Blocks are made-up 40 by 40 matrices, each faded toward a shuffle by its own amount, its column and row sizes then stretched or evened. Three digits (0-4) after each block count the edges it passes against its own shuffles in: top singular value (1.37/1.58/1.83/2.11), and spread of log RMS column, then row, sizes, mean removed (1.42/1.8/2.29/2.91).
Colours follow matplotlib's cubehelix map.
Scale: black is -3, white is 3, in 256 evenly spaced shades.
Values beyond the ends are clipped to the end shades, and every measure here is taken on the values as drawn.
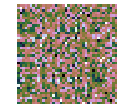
2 0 0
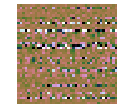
3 0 4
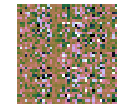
0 4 2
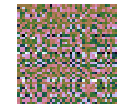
4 1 3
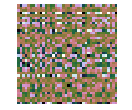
4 0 4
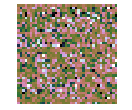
0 0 3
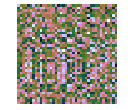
3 2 0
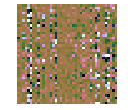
1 4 0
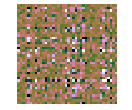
1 3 3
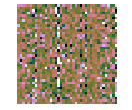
3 3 0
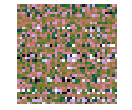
0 0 4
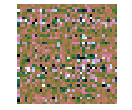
1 1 3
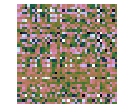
3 0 4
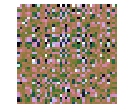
4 3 2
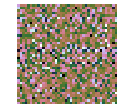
2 0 1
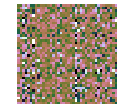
2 3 0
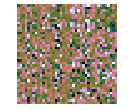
2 3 0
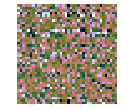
1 0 2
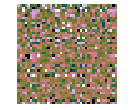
2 0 3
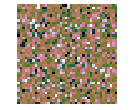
0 0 0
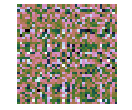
4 1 2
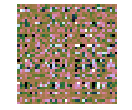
3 1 4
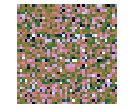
0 0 2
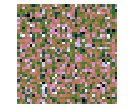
1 2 0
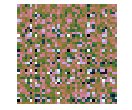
2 3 3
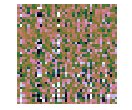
3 3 3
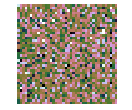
1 1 0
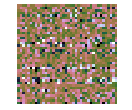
1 0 3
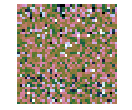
1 0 2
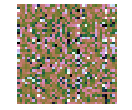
3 2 0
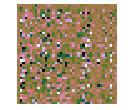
0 3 1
